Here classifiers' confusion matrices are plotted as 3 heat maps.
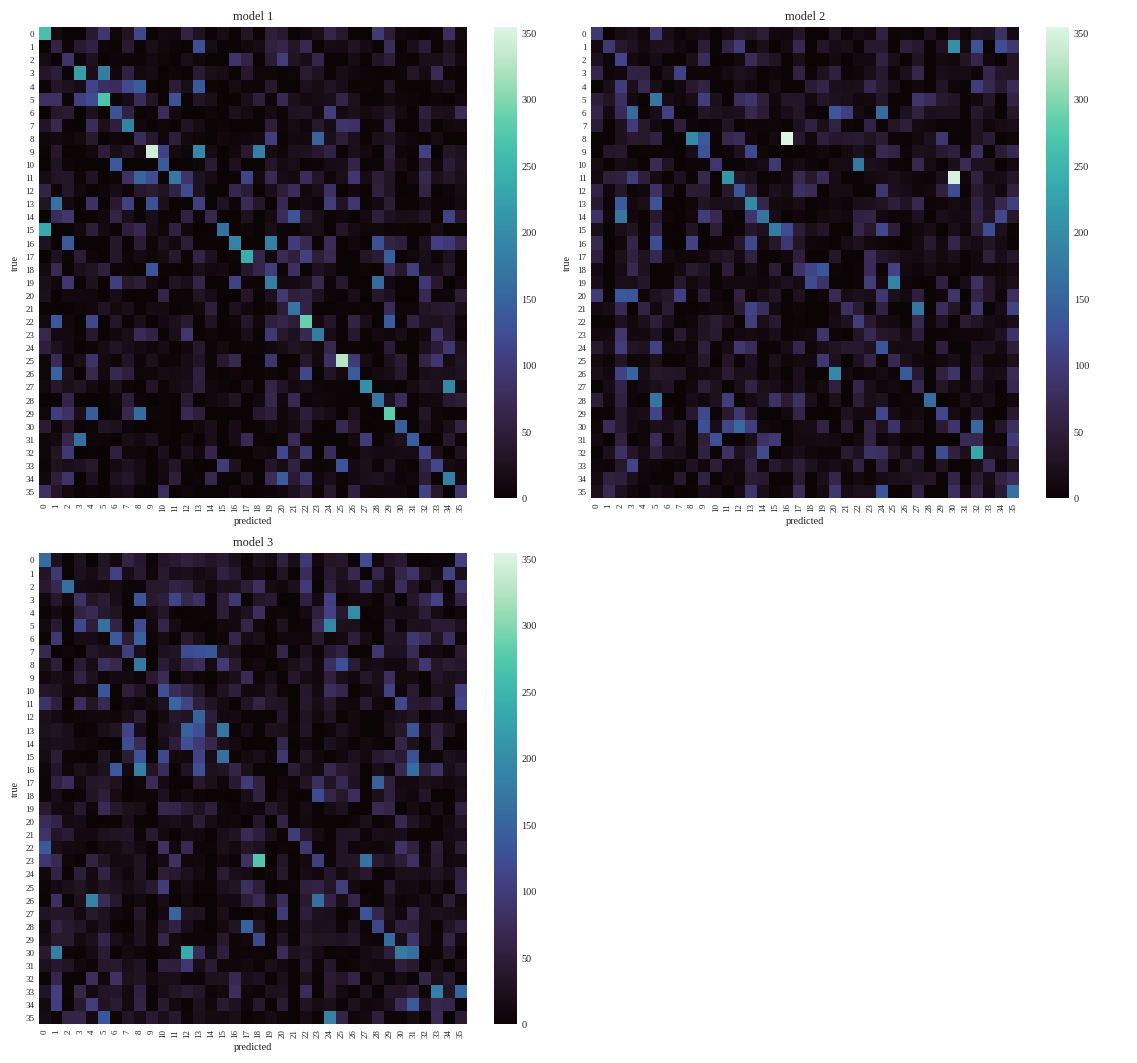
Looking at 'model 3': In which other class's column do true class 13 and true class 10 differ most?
15
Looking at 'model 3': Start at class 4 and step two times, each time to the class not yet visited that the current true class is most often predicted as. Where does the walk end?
23
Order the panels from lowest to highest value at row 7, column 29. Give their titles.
model 2, model 3, model 1
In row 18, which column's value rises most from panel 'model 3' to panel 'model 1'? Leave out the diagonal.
9
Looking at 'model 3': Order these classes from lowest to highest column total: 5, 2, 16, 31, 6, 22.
2, 16, 6, 22, 5, 31
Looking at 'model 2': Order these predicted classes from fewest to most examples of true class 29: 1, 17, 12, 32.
1, 32, 17, 12
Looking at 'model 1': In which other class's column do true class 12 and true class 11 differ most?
8
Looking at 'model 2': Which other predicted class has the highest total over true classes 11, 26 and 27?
30
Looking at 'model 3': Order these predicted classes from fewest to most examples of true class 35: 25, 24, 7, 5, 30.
30, 7, 25, 5, 24
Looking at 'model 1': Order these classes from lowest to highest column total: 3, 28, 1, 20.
3, 28, 20, 1
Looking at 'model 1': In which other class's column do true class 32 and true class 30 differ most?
20
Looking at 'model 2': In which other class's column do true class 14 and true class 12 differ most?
2
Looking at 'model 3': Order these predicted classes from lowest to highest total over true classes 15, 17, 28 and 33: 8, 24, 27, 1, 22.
27, 24, 22, 8, 1
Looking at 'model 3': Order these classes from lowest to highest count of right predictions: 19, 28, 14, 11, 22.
19, 14, 22, 28, 11
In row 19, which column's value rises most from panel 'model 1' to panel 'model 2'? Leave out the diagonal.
25
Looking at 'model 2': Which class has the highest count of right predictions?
32
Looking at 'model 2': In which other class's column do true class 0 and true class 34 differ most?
5
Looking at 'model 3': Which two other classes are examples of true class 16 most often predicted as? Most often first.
8, 31
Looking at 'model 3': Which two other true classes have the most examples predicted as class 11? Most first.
27, 3
